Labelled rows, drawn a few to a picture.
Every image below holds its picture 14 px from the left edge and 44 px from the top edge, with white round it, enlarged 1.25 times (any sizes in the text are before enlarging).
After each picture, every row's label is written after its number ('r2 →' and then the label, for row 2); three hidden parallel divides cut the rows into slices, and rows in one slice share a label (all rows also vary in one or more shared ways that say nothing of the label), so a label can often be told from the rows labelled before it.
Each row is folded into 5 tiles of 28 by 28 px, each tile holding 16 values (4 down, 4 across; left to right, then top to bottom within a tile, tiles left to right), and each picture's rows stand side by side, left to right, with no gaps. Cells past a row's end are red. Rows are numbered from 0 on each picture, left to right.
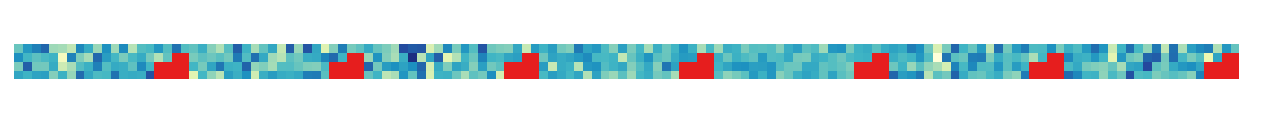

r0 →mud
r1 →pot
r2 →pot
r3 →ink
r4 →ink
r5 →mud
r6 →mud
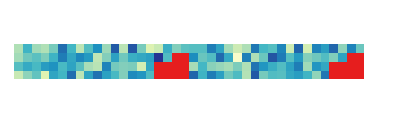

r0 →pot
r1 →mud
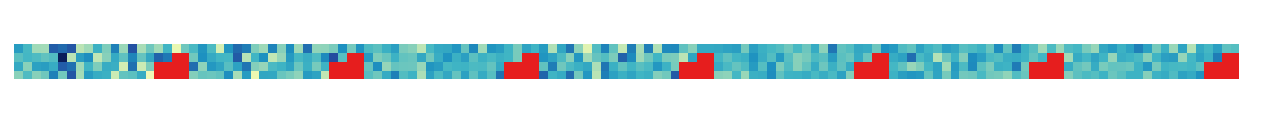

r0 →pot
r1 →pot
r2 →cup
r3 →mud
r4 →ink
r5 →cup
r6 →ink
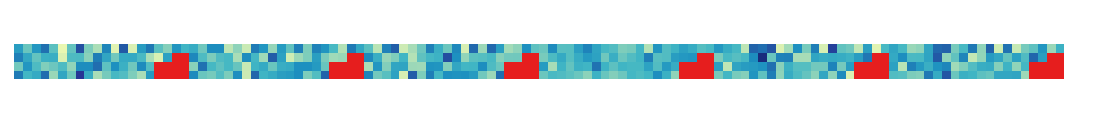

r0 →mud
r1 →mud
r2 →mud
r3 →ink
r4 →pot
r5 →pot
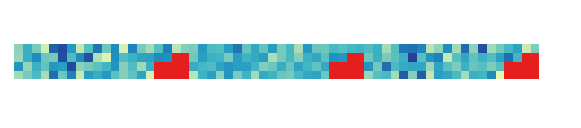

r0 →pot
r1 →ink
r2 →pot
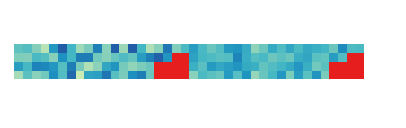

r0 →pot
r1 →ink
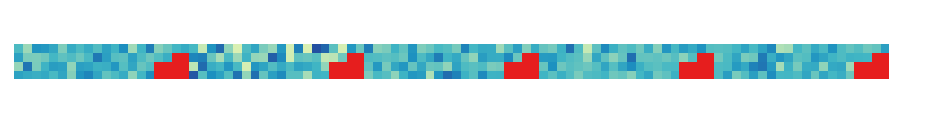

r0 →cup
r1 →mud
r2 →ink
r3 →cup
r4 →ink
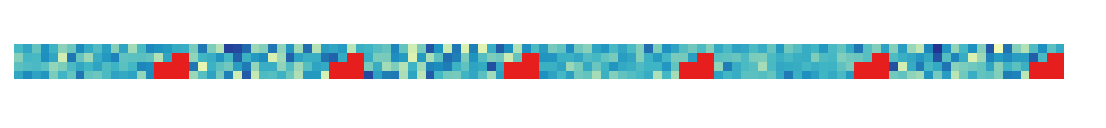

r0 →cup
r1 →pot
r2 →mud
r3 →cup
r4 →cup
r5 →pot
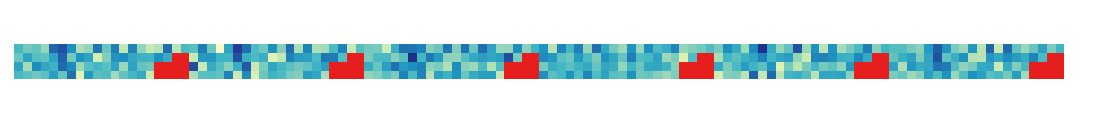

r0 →pot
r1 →pot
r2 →pot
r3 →cup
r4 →pot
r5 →pot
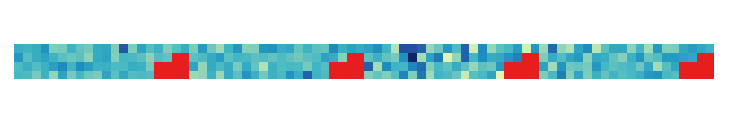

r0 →cup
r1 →ink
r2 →pot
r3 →ink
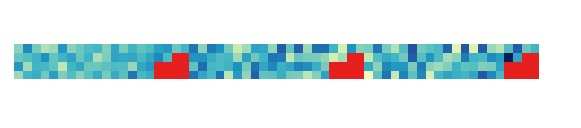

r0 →ink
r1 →mud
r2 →pot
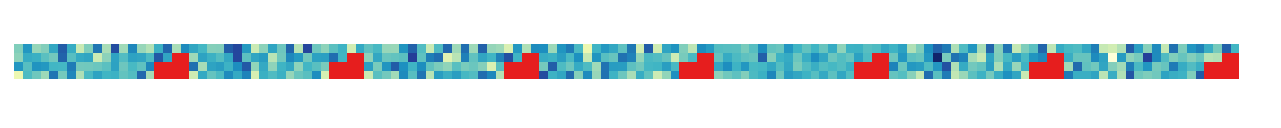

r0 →pot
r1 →pot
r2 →pot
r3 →mud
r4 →ink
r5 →pot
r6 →mud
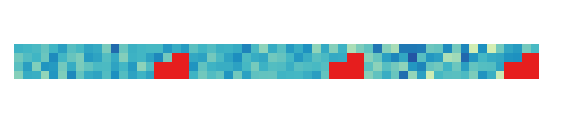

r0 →ink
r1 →ink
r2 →pot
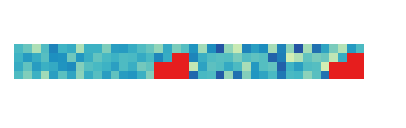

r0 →ink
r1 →mud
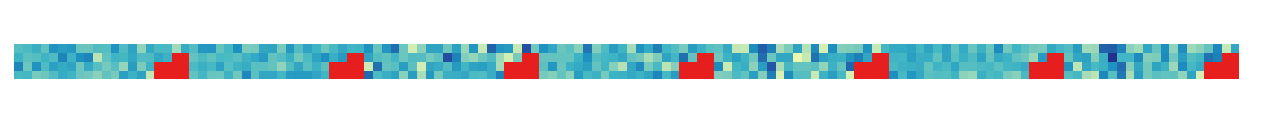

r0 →ink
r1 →ink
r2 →mud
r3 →ink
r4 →pot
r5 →cup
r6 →pot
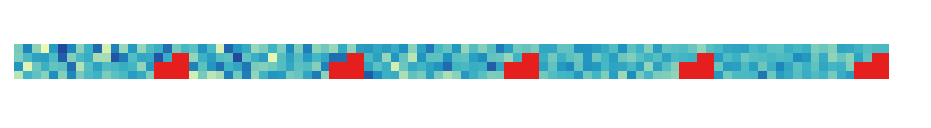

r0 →pot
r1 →pot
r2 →cup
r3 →ink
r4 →cup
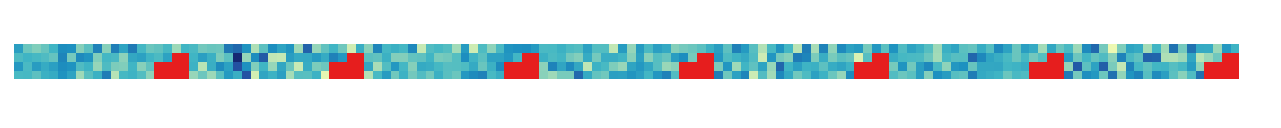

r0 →ink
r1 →pot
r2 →ink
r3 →ink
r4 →mud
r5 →cup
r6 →mud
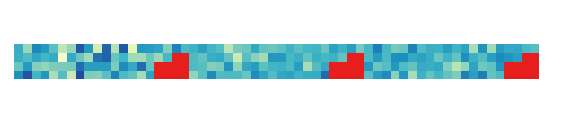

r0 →mud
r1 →cup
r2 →ink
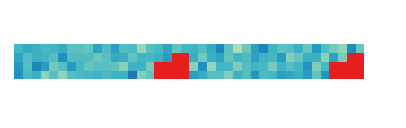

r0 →ink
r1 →cup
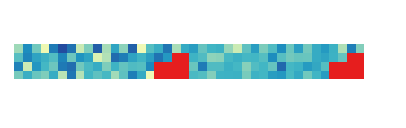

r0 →pot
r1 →cup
